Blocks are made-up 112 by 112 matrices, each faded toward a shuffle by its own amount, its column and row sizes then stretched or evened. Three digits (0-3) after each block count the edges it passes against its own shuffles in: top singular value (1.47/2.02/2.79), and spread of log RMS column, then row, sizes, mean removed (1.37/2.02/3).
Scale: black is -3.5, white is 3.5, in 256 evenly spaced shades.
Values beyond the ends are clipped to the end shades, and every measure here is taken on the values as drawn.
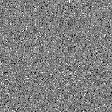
2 0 1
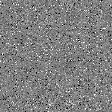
1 1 1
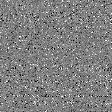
0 1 2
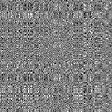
3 2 1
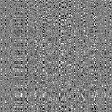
3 3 1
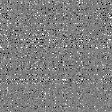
1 2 3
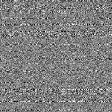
2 0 3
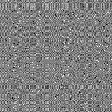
3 0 1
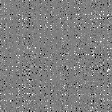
0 3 2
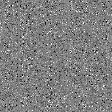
0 2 1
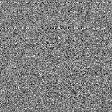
2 1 2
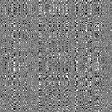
3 3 2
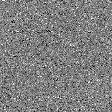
1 0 1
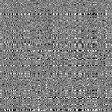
3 2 3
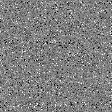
0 1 2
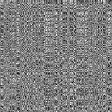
3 3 1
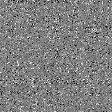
0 1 2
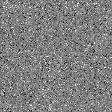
0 1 1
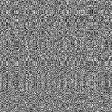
3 2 1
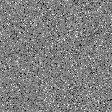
1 0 0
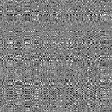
3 2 3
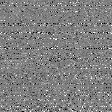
1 0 3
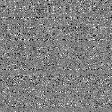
1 1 3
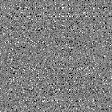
2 1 2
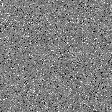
0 0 0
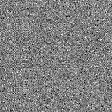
2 0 0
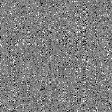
2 2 1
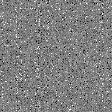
1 2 0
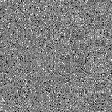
2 0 0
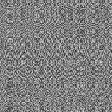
3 1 1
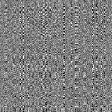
3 3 2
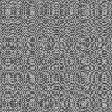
3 1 2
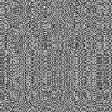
3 3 0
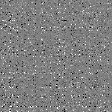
0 2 2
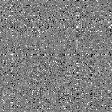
2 1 2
